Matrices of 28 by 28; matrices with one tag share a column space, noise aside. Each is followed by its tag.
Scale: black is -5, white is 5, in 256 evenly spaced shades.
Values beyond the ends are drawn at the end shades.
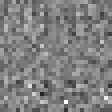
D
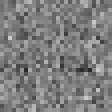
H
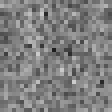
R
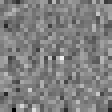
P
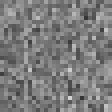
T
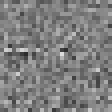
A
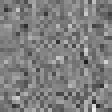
D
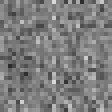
P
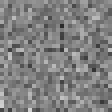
A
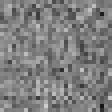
T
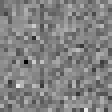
D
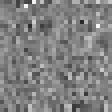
P
